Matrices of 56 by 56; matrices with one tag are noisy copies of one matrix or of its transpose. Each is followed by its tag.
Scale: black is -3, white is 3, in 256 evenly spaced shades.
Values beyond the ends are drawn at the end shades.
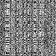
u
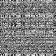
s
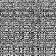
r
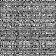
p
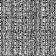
p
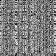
s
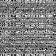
s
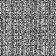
p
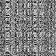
u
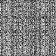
p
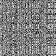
r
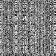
s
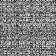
p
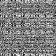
s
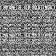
u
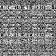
u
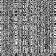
s
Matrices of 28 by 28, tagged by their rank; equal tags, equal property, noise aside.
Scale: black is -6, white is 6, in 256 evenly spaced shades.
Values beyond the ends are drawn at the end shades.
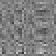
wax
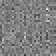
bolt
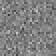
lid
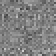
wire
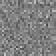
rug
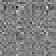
bolt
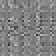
wax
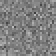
lid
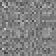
wax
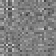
wax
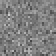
rug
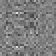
wire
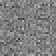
rug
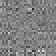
wax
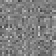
bolt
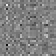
wax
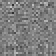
lid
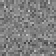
rug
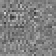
bolt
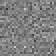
wire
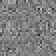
lid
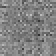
wire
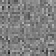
lid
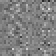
bolt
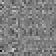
wire
